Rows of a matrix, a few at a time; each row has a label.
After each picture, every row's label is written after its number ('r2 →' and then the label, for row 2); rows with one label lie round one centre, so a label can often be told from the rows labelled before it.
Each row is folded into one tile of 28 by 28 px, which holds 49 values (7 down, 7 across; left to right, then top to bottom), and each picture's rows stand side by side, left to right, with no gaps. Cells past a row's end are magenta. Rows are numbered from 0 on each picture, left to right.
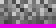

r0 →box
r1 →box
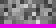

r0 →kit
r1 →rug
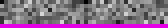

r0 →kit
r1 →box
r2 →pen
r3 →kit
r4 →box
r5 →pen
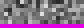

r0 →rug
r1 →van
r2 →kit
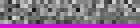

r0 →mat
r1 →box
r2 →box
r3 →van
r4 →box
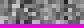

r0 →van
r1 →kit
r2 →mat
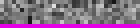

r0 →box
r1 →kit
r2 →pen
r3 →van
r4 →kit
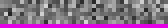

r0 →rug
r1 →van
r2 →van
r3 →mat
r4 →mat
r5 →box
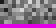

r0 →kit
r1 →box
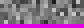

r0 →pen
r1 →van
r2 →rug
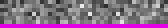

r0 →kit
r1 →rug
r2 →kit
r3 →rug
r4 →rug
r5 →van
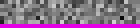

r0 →kit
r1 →mat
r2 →pen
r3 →van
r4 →mat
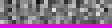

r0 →mat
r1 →van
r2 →van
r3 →box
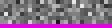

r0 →rug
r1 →mat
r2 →kit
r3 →rug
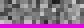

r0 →mat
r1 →van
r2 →kit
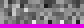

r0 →van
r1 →pen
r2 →pen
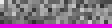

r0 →box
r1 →box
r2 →van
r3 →pen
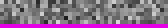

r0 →box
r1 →van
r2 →mat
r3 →mat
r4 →pen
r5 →box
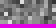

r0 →rug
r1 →van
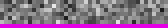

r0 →mat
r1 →kit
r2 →mat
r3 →box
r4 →pen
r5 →box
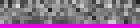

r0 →van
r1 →box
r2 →box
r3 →mat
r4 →van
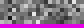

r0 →mat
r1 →rug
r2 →box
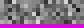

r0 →mat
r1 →rug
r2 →box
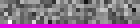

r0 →rug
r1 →pen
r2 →box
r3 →kit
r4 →box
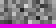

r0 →box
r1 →mat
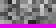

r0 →mat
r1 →box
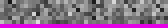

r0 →mat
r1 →rug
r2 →box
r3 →mat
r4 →box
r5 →box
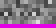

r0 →rug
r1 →rug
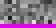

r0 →mat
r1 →pen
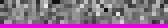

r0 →kit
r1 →van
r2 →kit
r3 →box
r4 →rug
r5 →van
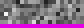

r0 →rug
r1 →pen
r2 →box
